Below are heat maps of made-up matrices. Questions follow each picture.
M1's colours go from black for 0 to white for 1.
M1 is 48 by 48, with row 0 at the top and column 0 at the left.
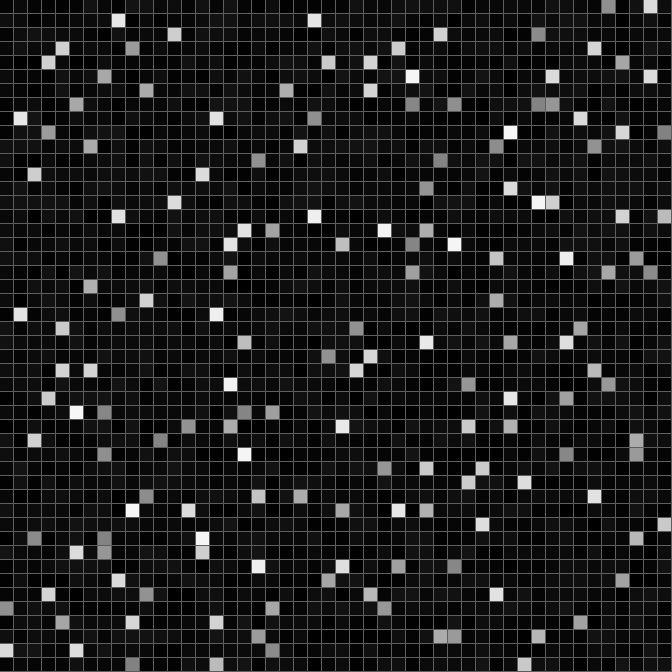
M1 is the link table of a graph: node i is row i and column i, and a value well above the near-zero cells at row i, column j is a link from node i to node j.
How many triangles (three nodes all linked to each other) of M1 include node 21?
1
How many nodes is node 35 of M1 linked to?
4
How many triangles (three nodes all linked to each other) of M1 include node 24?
1
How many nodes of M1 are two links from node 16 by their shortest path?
8
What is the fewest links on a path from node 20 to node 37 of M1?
7
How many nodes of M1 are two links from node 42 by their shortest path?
7
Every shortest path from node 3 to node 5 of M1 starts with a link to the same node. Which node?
node 28
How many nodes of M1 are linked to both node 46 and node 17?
0
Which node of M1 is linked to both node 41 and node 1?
node 8
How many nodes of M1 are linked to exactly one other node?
1
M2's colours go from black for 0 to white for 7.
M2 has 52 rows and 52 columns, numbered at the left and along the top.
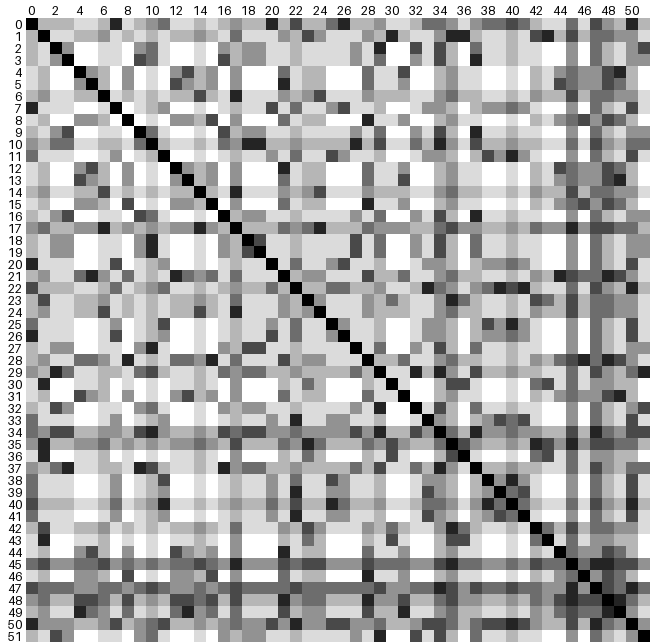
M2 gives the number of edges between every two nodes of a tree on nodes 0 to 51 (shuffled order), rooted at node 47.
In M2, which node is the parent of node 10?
34
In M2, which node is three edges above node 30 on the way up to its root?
45
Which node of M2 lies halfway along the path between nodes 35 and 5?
48
